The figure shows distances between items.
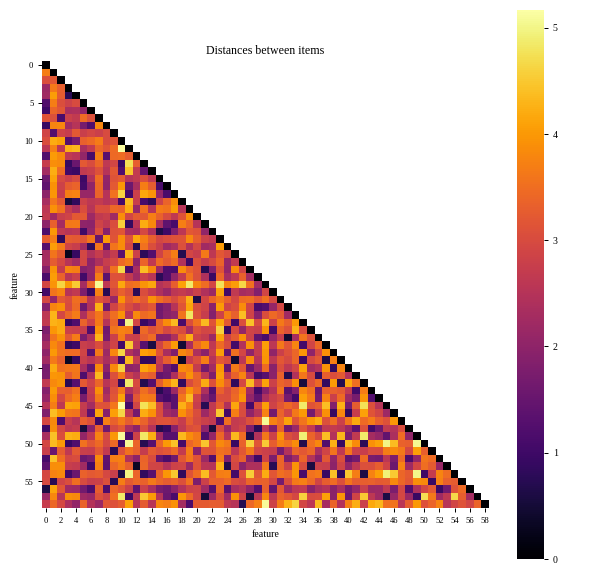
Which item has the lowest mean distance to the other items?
0
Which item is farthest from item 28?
1
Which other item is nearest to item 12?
53
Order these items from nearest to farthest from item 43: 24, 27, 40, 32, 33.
32, 33, 27, 40, 24
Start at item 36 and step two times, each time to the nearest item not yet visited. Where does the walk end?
41
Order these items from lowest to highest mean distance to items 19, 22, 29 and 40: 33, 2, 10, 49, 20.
49, 33, 20, 2, 10
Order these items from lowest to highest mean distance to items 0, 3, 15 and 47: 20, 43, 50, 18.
18, 43, 50, 20
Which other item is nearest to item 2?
23
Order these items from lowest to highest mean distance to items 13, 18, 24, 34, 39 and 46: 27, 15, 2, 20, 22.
22, 15, 20, 27, 2
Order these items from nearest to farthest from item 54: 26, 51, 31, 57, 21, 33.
51, 26, 31, 33, 21, 57
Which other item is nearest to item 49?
27
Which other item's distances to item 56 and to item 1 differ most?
52
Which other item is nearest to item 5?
48
